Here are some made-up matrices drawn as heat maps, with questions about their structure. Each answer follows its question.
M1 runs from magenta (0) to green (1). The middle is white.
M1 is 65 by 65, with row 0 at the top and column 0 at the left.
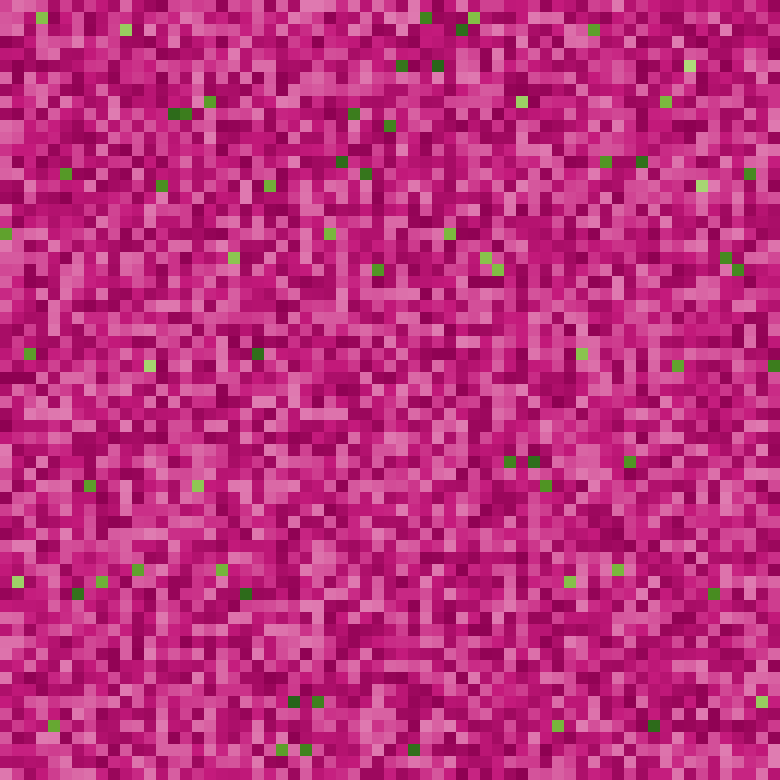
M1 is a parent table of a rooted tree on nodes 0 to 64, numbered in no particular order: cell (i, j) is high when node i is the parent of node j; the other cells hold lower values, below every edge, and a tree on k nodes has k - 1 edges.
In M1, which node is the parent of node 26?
58
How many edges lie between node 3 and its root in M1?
4
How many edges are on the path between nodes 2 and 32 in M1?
2
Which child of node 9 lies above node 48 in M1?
29
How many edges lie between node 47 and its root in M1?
3
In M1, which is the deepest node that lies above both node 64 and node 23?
14
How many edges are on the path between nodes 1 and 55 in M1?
3
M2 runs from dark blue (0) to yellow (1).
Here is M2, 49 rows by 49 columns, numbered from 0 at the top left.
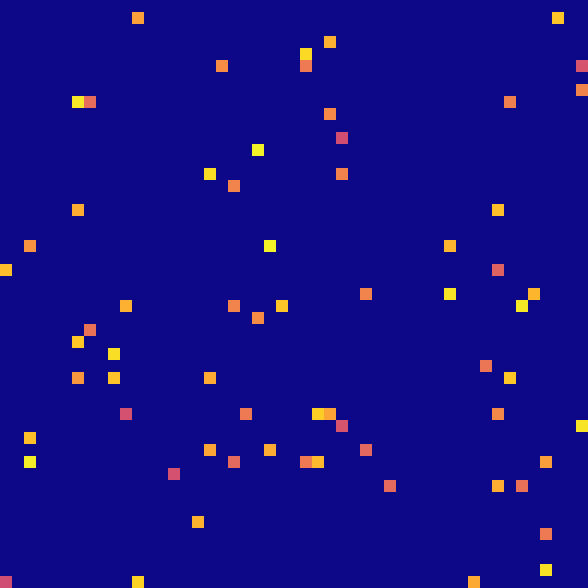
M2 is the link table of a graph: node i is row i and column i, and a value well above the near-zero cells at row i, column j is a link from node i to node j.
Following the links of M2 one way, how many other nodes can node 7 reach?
9
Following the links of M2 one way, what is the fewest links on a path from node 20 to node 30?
2
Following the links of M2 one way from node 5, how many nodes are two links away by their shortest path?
7
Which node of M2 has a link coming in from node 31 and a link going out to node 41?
node 17
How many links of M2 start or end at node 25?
7
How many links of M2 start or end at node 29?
1
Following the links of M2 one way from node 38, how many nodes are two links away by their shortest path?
4
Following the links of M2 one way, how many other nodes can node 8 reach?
11
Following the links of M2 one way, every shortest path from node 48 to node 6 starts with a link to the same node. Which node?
node 11
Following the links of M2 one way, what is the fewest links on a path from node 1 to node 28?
2
